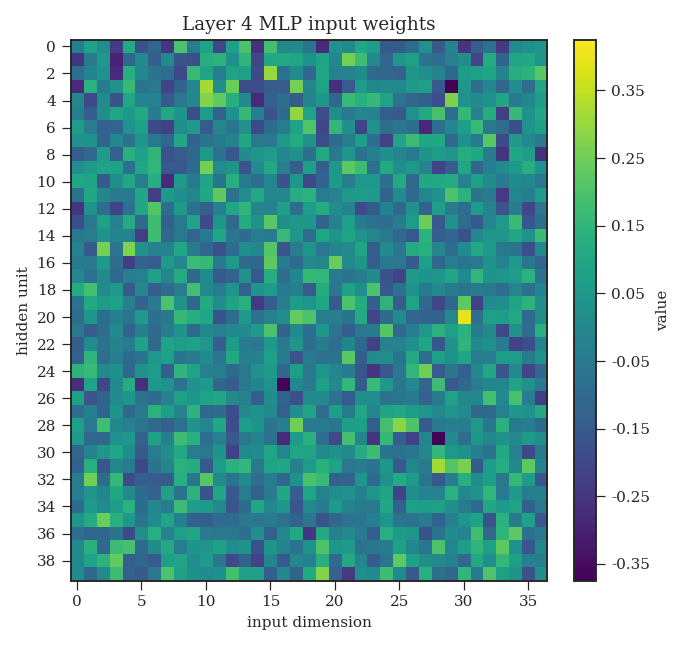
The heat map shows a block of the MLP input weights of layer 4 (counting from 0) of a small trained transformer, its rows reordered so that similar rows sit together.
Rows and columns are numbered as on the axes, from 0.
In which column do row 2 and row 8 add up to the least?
3
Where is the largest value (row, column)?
20, 30
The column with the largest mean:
34
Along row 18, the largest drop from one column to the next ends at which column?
24
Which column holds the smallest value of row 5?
33
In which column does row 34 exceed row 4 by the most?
14
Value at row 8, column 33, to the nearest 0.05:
-0.25
